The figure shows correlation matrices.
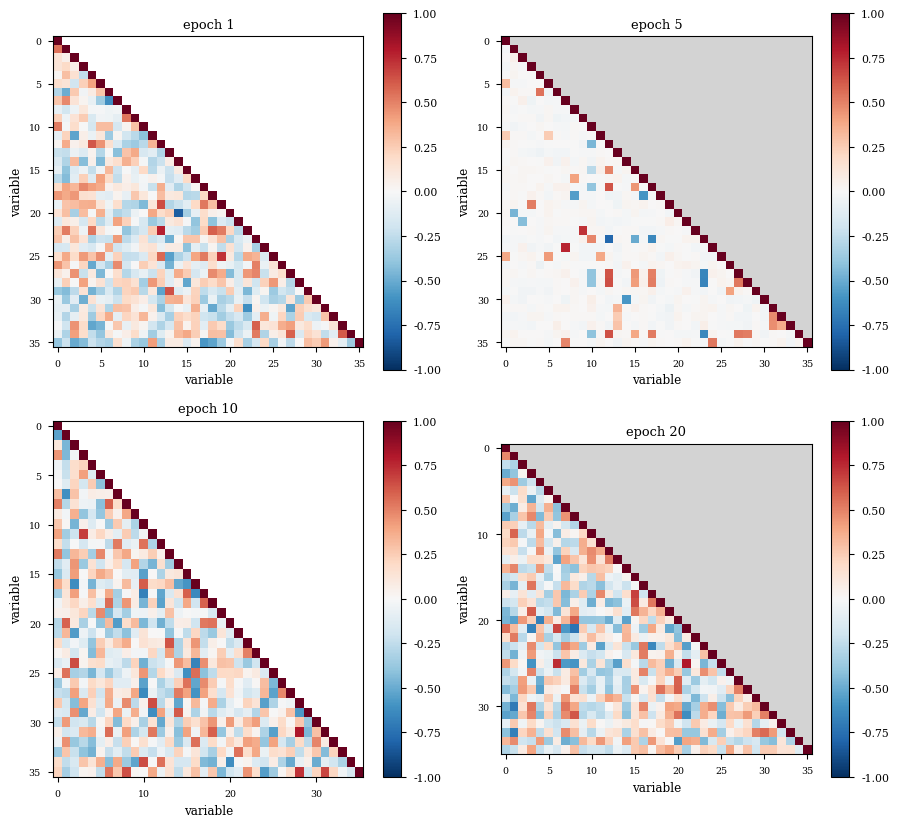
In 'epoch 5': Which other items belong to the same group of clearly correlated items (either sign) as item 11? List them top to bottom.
0, 5, 25
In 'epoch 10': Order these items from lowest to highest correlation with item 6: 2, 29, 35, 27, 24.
24, 29, 2, 27, 35
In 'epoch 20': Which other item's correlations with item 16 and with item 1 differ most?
30
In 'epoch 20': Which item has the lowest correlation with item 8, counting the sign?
21
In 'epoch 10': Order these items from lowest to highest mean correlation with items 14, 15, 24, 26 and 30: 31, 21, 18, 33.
21, 31, 33, 18
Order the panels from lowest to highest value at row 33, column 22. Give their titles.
epoch 20, epoch 1, epoch 5, epoch 10
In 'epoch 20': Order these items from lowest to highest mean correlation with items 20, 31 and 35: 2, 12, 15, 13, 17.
12, 17, 13, 15, 2
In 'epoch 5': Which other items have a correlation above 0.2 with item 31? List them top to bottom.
13, 32, 33
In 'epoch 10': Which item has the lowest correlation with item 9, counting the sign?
34
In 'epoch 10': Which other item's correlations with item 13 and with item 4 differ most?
22
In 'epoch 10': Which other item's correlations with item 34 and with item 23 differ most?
30
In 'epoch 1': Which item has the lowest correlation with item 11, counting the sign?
2
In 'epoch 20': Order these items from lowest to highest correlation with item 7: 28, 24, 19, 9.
9, 28, 19, 24
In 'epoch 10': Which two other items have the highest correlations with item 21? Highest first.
33, 1
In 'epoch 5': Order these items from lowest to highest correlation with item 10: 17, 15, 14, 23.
17, 15, 14, 23
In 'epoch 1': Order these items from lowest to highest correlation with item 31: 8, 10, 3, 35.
10, 3, 8, 35
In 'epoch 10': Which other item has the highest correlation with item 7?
12
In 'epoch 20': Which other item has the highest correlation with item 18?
15
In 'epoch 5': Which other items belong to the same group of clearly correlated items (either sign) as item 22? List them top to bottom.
9
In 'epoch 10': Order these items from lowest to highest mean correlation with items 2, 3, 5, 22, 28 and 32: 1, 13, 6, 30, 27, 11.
1, 27, 6, 30, 11, 13
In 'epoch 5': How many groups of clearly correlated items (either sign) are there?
12
